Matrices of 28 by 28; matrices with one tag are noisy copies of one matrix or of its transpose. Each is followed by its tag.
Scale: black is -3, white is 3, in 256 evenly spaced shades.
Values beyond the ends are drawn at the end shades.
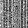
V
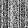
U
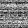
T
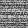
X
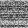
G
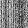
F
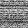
F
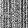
V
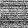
F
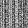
X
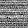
X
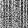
V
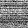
F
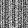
X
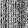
F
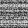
T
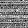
X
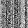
G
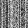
U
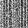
V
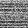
V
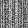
X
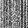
V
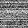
U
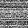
U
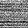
V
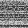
G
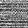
V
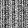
X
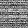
X
